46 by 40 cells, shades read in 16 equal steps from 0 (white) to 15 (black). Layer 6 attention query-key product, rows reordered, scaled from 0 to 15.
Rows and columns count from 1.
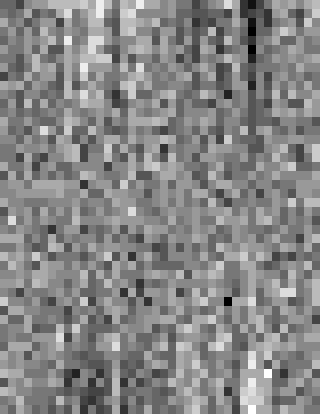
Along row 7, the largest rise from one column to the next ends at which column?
15
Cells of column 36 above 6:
30
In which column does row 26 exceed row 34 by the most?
11
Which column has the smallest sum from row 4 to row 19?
9
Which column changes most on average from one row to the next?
29
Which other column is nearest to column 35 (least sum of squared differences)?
40
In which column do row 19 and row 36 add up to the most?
14
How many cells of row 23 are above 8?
2
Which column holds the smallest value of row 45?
31
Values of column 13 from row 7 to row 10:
3 6 5 7
